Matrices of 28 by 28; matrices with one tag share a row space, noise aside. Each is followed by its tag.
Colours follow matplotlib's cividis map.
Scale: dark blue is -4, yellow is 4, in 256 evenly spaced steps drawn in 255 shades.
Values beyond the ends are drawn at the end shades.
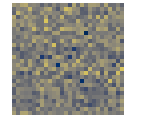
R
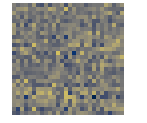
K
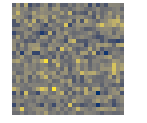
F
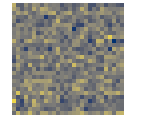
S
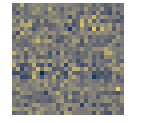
K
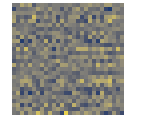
K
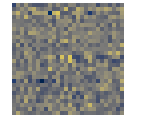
F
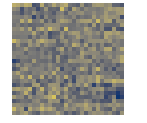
K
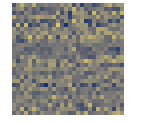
F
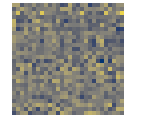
S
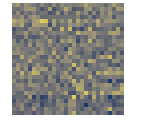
F
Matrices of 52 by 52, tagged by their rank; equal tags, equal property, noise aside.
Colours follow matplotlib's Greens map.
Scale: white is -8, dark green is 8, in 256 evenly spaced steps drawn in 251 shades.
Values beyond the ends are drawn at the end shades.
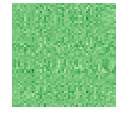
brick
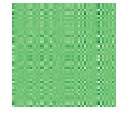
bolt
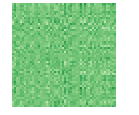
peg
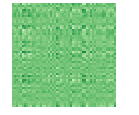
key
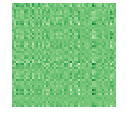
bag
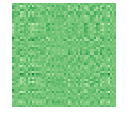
bag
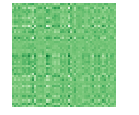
key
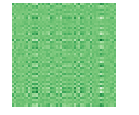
bolt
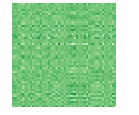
bag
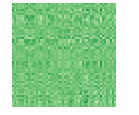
bag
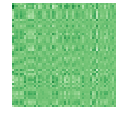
key
